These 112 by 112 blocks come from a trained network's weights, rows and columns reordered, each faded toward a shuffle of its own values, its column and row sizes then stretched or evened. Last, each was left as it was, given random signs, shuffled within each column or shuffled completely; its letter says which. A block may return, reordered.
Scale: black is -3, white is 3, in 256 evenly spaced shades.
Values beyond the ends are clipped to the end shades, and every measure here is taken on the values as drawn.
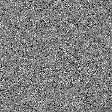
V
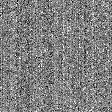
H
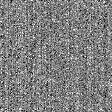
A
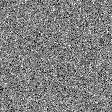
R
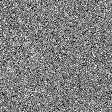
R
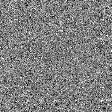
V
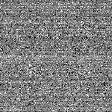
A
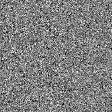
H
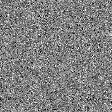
V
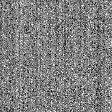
A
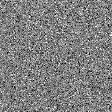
H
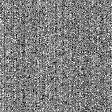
A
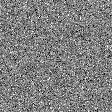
R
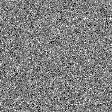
V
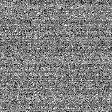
A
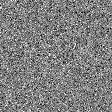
R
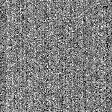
H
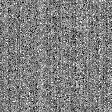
H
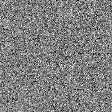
V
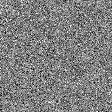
H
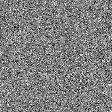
V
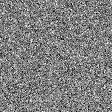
R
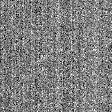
A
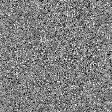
V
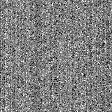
H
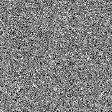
V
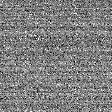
A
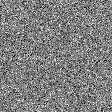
R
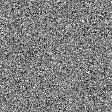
V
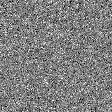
R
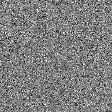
V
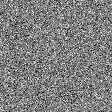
R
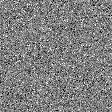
R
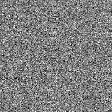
A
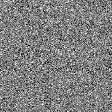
A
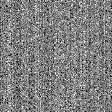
A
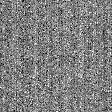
H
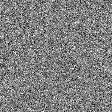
H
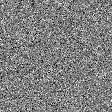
R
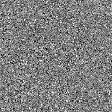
A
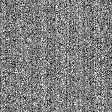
H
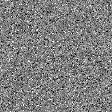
V
